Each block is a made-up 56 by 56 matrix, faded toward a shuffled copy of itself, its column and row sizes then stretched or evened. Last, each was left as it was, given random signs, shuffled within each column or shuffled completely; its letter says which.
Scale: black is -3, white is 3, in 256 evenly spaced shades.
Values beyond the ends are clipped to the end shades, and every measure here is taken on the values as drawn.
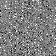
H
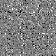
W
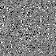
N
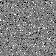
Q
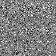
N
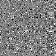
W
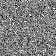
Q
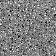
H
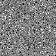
N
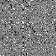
W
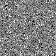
H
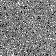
Q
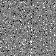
H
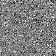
N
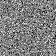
Q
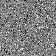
Q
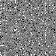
N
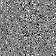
N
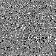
N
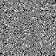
W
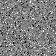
Q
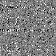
W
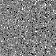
H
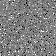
Q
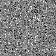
H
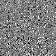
N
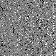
H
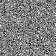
H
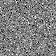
Q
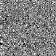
W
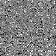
W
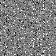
H
